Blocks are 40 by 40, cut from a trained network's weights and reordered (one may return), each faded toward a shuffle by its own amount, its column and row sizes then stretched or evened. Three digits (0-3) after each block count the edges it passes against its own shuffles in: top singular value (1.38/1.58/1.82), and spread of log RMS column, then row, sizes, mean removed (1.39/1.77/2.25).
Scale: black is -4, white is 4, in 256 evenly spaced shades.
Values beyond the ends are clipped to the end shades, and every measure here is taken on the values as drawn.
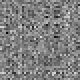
2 0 1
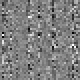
2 3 0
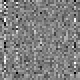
3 2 0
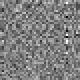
3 1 0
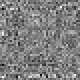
3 0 2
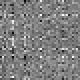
3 3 1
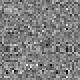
3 0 2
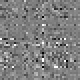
1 3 3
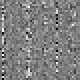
2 3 0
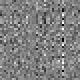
3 3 0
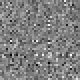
1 1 1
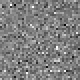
0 0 2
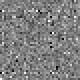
1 0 1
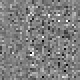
0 3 1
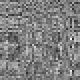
3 2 0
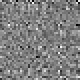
3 1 2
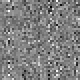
2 3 0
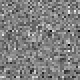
2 1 2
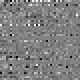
2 1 3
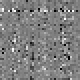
1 3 2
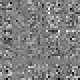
1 3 3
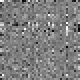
2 3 2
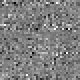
0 0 3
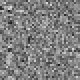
2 0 0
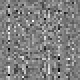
2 3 0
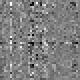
2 3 1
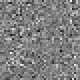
0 2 1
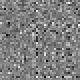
3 1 2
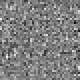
1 2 1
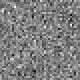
0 2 0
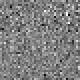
1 2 2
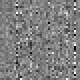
1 3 0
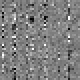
3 3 1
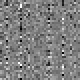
1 3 0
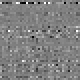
2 0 3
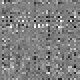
1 3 3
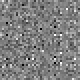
0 2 0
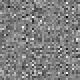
3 3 1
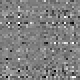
2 2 3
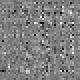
0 3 2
